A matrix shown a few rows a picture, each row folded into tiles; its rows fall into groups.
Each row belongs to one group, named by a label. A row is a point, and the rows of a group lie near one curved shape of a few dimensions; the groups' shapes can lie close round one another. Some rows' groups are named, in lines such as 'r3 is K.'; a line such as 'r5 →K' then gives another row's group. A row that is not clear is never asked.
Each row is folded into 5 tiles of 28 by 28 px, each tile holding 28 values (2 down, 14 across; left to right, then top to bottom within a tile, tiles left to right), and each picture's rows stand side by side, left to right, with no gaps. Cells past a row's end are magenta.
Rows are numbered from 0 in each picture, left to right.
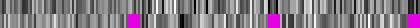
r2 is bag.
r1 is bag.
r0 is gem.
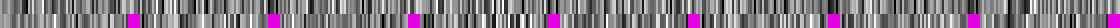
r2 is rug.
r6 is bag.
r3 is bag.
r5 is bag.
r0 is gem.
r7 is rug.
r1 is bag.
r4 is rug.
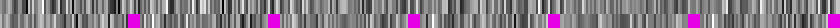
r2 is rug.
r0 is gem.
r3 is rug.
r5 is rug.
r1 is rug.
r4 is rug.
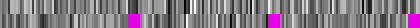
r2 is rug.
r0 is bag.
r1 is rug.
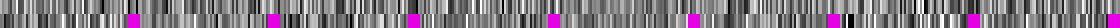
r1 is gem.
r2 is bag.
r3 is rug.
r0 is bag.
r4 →rug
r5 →rug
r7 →rug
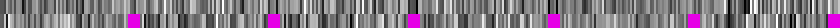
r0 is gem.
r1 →bag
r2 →bag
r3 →bag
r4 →gem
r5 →rug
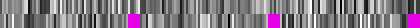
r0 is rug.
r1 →gem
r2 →bag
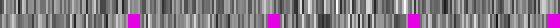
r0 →rug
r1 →gem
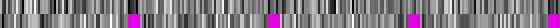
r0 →bag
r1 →bag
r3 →bag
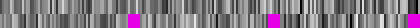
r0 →rug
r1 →gem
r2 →bag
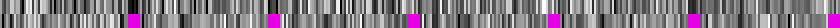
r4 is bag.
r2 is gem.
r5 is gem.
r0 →bag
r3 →gem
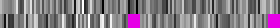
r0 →bag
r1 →gem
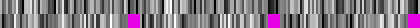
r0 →bag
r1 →bag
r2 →bag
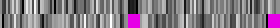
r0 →bag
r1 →rug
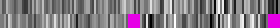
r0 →gem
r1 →bag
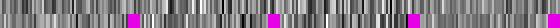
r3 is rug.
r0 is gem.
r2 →rug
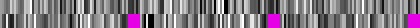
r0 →bag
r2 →bag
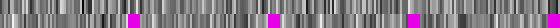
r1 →rug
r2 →rug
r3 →bag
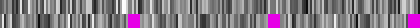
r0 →gem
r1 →rug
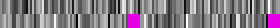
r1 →rug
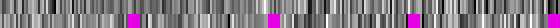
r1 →gem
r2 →rug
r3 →bag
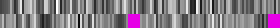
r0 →gem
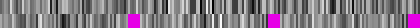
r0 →rug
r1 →gem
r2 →gem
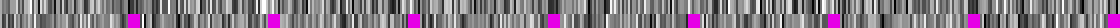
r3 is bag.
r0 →bag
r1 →gem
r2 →gem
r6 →bag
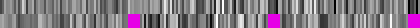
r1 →bag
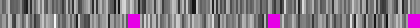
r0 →gem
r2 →rug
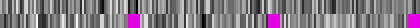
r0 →bag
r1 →rug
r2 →gem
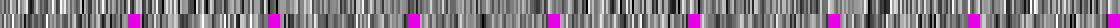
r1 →bag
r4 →gem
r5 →rug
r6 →rug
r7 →rug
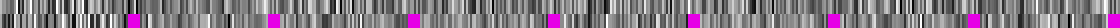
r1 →gem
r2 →gem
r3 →gem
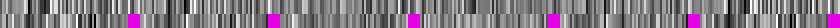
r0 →rug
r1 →rug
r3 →gem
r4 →rug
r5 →rug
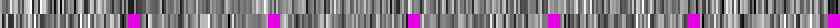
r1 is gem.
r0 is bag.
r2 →rug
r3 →rug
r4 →bag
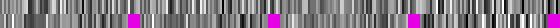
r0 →rug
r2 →rug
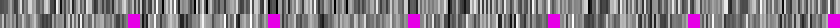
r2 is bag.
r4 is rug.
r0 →gem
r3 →rug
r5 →rug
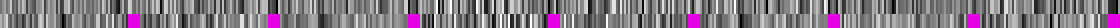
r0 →rug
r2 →bag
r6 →gem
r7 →bag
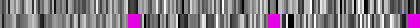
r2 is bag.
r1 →bag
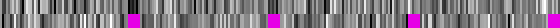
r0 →bag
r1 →bag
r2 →rug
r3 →gem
